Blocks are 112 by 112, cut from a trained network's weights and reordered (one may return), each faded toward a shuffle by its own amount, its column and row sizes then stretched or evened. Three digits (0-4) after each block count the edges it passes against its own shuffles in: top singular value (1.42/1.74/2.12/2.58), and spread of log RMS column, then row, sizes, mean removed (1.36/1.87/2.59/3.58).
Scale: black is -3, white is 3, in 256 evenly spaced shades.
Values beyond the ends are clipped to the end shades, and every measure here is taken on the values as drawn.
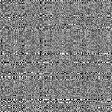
4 2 4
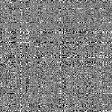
3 3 4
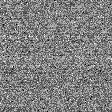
0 0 1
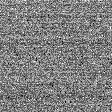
1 0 0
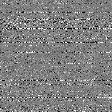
3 0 4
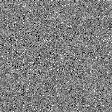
0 1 2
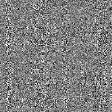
0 4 3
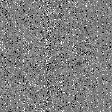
0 3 0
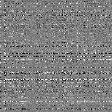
2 3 4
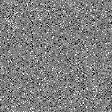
2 2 1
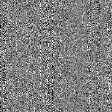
1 4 1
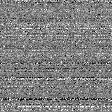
3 0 4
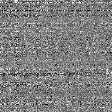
1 3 4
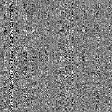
3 4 2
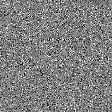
1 1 1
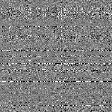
3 2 4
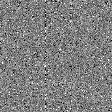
1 1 0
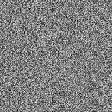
3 0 0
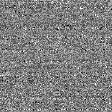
0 2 3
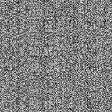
3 2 1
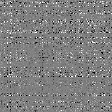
0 3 4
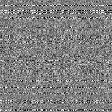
4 0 4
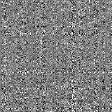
0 4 3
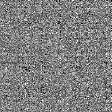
0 3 1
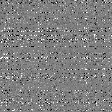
0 2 4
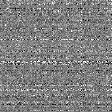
1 3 4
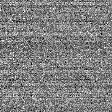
2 2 0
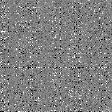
1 3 3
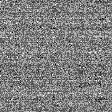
1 2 1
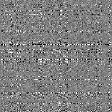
3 3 4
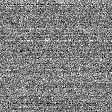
2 0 1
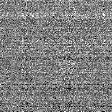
2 3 2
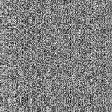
3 2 0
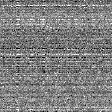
4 2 3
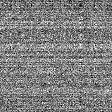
3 2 0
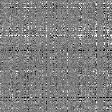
3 4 3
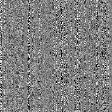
1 4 0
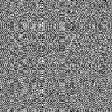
4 1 1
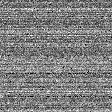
4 0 2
